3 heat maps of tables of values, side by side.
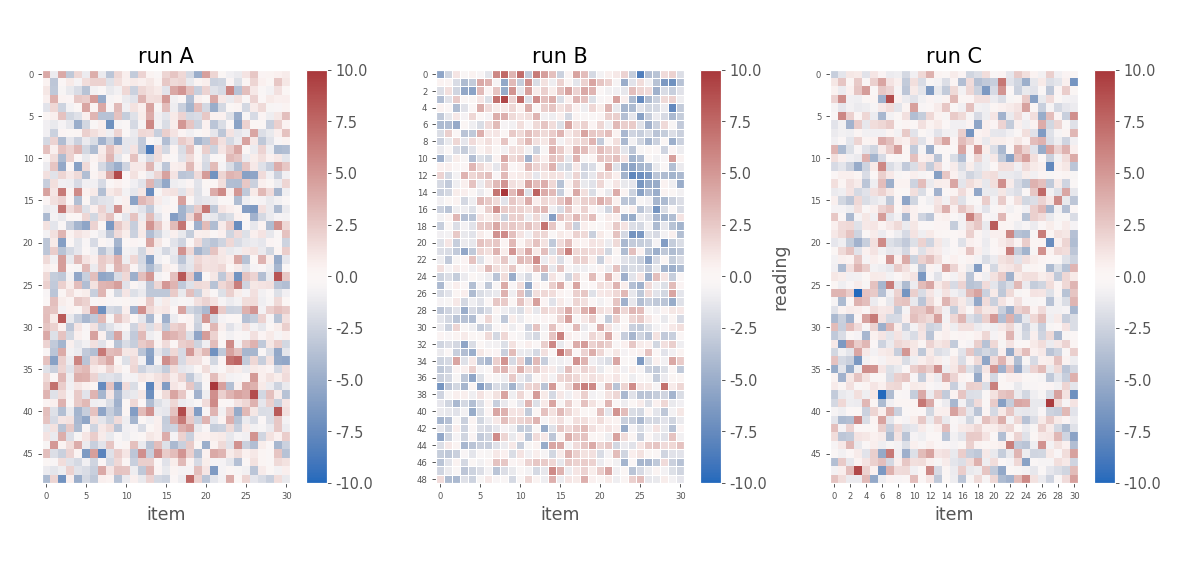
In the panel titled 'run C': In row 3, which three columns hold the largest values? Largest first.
7, 1, 15
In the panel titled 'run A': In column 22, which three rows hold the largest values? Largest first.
14, 37, 45
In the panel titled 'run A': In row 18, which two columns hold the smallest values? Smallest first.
24, 8
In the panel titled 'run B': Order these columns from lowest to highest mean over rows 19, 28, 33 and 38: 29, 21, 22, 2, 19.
29, 2, 21, 19, 22
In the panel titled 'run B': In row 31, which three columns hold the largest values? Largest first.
15, 21, 14
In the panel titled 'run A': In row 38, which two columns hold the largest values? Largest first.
26, 21
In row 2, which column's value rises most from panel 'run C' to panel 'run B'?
19
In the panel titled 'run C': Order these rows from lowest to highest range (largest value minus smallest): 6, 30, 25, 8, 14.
8, 30, 6, 25, 14
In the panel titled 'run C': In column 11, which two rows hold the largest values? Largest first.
39, 38
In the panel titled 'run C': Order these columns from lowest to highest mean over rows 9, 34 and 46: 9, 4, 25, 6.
25, 4, 9, 6
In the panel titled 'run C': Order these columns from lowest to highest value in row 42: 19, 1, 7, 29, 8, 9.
29, 7, 9, 1, 19, 8
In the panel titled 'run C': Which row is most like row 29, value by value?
35
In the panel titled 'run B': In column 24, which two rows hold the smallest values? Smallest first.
12, 19
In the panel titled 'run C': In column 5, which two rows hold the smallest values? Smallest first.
48, 10
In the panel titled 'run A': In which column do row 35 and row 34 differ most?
15
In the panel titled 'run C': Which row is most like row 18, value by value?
37
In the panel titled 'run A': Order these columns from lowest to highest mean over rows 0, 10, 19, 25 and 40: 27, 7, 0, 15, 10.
7, 10, 27, 15, 0
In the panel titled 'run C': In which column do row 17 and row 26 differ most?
3
